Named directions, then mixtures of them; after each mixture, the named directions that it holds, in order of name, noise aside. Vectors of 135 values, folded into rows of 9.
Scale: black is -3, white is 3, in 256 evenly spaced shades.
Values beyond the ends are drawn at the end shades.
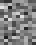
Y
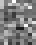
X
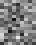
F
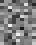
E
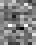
E, X.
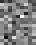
E, Y.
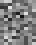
Y.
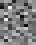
X, Y.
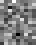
E, X.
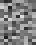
Y.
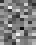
E.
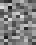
Y.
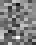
F, Y.
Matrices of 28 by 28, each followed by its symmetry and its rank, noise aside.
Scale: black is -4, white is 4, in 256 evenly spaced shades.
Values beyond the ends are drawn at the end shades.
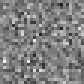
antisymmetric, rank eight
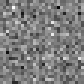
no symmetry, rank eight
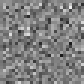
no symmetry, rank eight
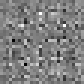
antisymmetric, rank six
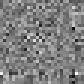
no symmetry, rank six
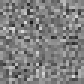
antisymmetric, rank eight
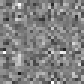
no symmetry, rank six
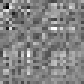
symmetric, rank four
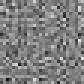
antisymmetric, rank six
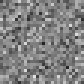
symmetric, rank eight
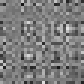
no symmetry, rank four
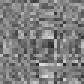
no symmetry, rank four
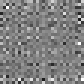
no symmetry, rank four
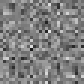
antisymmetric, rank four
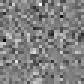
antisymmetric, rank six
